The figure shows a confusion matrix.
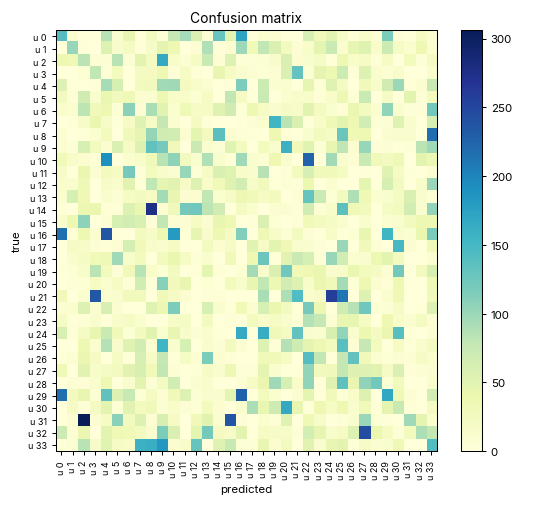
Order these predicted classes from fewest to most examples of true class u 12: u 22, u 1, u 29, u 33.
u 1, u 22, u 29, u 33
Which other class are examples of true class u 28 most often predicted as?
u 25
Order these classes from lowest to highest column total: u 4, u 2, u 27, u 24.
u 24, u 2, u 4, u 27
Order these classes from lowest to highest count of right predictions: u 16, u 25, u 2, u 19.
u 19, u 2, u 16, u 25
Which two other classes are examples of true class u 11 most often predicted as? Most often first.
u 6, u 18
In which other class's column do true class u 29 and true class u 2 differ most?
u 16
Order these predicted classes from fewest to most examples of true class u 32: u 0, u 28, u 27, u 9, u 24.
u 24, u 28, u 0, u 9, u 27
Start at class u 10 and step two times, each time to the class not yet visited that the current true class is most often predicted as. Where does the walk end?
u 27
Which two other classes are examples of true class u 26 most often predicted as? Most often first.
u 22, u 13
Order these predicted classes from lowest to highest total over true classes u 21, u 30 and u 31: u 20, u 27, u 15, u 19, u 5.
u 19, u 5, u 27, u 15, u 20
